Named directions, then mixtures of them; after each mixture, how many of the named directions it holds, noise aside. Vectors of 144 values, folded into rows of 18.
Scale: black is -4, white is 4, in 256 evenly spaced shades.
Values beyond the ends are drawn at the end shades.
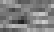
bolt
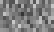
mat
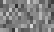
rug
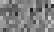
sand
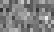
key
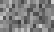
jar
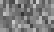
one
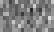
two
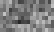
three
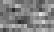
one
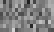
three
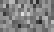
one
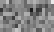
four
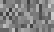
one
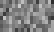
two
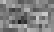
one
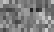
three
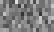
one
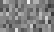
three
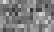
three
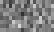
two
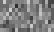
one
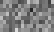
three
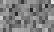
two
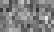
one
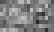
three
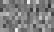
four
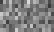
two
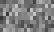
three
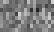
four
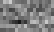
three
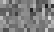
one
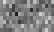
four
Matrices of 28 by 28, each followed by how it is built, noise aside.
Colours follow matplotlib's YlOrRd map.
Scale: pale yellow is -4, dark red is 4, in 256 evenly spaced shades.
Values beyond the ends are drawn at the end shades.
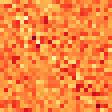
banded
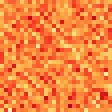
Toeplitz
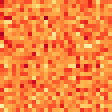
low rank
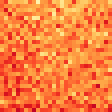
smooth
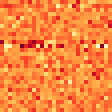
uneven rows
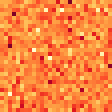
sparse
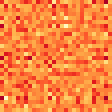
low rank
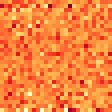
uneven rows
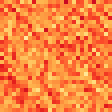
Toeplitz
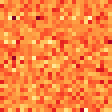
uneven rows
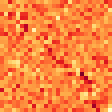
banded
